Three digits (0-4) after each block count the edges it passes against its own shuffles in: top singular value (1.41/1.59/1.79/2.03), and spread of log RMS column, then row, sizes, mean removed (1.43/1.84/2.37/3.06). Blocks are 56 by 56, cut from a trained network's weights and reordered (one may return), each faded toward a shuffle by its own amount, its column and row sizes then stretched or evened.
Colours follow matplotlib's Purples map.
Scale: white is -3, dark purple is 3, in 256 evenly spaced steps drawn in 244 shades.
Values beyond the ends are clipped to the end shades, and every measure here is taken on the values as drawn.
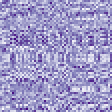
4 0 2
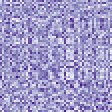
4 0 1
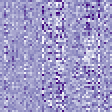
3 4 0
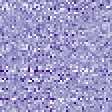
1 2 3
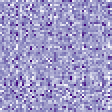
3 3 3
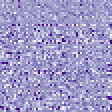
0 2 4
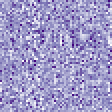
1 3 0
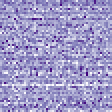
2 1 2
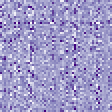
1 4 0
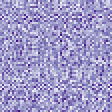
4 0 2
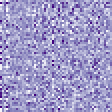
3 3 1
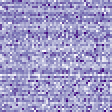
3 1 0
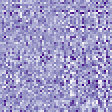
4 3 3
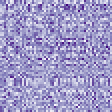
4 0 3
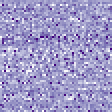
0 0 3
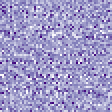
1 0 3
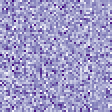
0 2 0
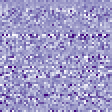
0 0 4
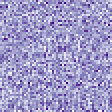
3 0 1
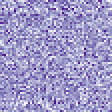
2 0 2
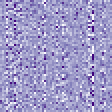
1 4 0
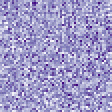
2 1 0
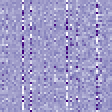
4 4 0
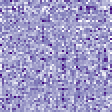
2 2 3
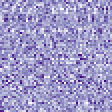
2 0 3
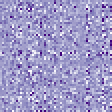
0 4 2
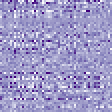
4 3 4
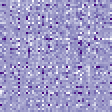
0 4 3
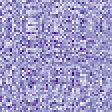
4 3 0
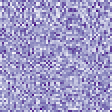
4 0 2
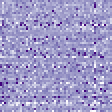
1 2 3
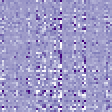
1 4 3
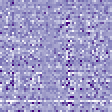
2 3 2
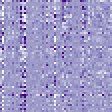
4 4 3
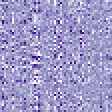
3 4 2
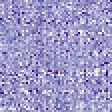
0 0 3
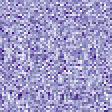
3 1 1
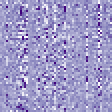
2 4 1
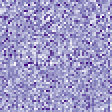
2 1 2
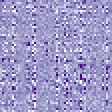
3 4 2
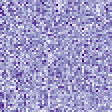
2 2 0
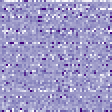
0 1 4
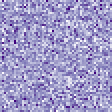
0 2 1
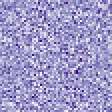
2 2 0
